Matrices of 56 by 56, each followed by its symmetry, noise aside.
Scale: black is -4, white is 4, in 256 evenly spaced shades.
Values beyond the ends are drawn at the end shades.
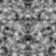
mirrored left to right.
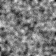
no symmetry.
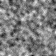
antisymmetric.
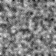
antisymmetric.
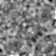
symmetric.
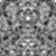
mirrored left to right.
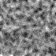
no symmetry.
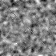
no symmetry.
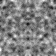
mirrored left to right.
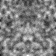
mirrored left to right.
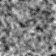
no symmetry.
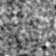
antisymmetric.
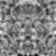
mirrored left to right.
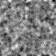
no symmetry.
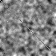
symmetric.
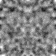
mirrored left to right.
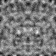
mirrored left to right.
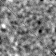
no symmetry.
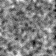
no symmetry.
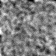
antisymmetric.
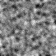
no symmetry.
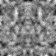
mirrored left to right.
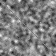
no symmetry.
